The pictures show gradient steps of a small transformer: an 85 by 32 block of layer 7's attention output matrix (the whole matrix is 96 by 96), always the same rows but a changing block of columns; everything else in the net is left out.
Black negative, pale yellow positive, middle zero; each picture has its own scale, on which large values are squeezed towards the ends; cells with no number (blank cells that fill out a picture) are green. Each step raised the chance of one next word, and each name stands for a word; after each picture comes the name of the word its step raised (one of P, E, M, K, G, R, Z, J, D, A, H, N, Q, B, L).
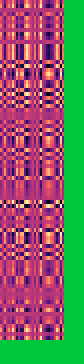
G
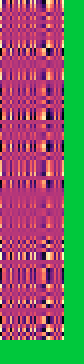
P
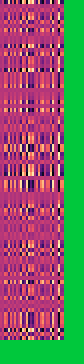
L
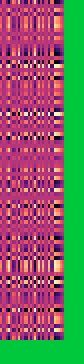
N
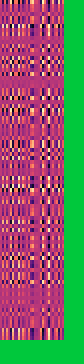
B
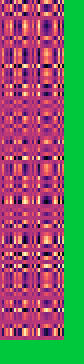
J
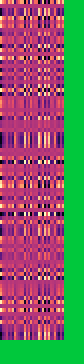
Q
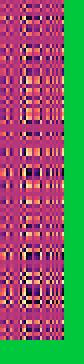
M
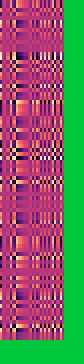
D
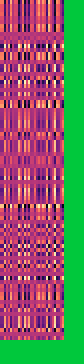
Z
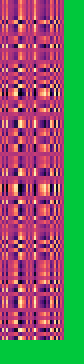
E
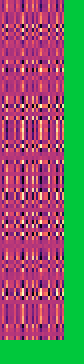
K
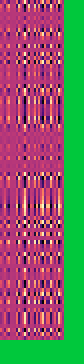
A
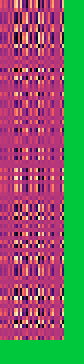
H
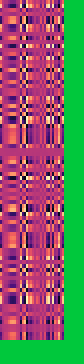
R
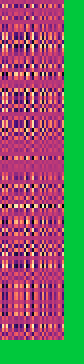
G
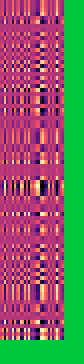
Q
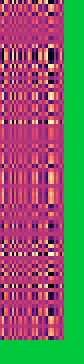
J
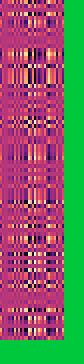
J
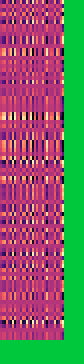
P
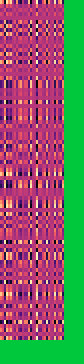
A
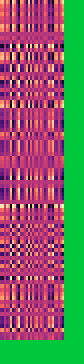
Z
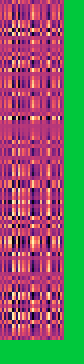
A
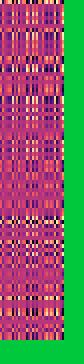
H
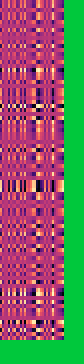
K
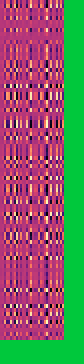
E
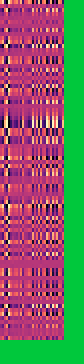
E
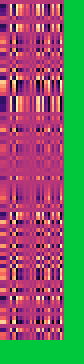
Z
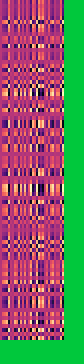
E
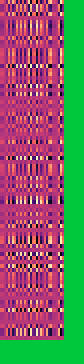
J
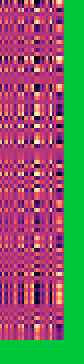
R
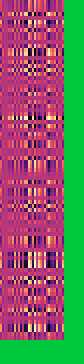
P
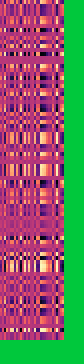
L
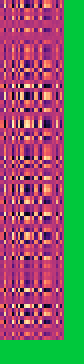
E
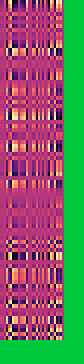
P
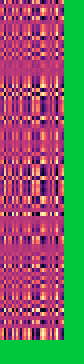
Q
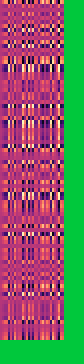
K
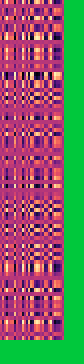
G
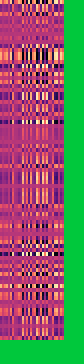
J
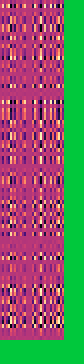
D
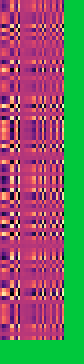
K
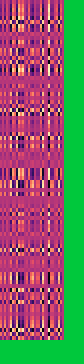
N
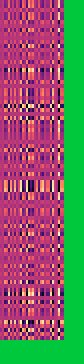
K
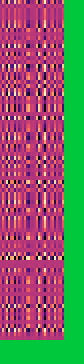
L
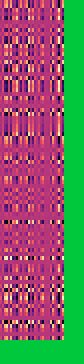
N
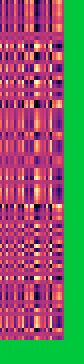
Z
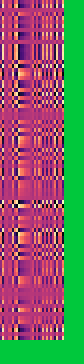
G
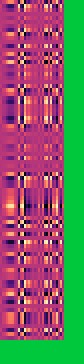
A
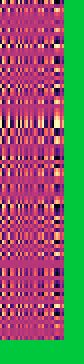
E
